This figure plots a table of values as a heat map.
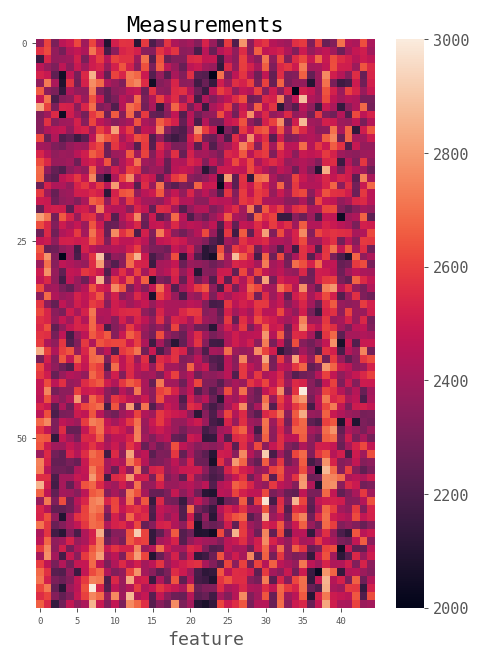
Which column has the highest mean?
7
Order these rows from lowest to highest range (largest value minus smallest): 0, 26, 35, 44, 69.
35, 26, 0, 44, 69
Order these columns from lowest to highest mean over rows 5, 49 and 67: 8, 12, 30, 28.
28, 12, 30, 8
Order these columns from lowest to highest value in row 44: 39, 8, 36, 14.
36, 14, 8, 39
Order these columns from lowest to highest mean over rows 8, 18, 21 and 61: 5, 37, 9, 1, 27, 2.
37, 2, 9, 5, 27, 1
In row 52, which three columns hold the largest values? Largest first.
30, 12, 27
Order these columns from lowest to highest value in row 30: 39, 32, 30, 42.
32, 39, 42, 30
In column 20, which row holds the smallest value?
22
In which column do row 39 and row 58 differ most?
34
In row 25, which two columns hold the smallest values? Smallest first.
24, 23
